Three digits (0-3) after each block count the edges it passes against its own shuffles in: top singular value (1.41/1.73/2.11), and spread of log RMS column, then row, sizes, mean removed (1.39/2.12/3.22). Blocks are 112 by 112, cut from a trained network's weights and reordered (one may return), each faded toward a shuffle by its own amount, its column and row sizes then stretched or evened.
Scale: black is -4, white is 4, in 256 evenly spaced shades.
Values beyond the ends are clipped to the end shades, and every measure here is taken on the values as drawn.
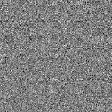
3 1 1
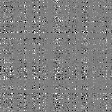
1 3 3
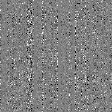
0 3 1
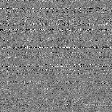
2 1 3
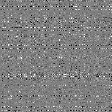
2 2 3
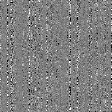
2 3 0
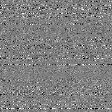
1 1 3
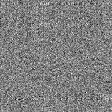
2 0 1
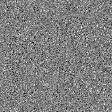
1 1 1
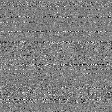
0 0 3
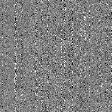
1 3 0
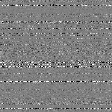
2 0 3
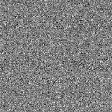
2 0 2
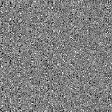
2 2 0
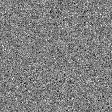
0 0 1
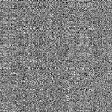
3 1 2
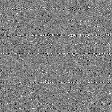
3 1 2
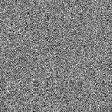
3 1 0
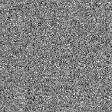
2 0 2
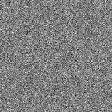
3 1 0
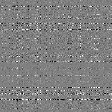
3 2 3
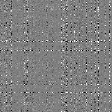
3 3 2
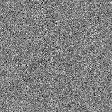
1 1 0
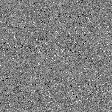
0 0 1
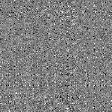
1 2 2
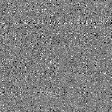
2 2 2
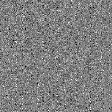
2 2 0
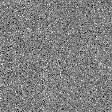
0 1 1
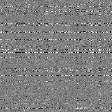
3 1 3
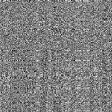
3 0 2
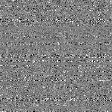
0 1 3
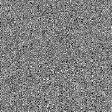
1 2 1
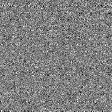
2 0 2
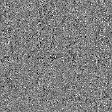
0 2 1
